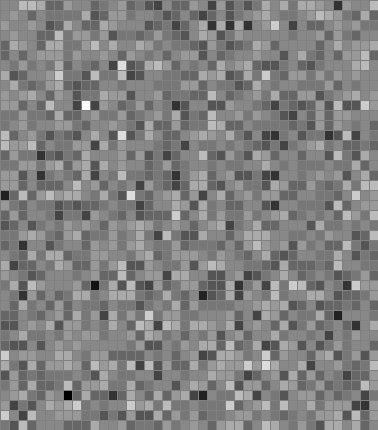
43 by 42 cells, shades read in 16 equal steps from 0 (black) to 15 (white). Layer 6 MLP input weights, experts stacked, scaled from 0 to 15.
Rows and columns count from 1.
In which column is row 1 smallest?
38
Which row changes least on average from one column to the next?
9
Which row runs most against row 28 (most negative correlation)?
24
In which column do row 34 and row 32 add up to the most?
17
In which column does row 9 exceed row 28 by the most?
29
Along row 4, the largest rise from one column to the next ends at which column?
7
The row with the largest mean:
37
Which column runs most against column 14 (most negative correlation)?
15
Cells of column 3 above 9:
6
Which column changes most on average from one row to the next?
23
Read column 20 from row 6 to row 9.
8 6 7 7
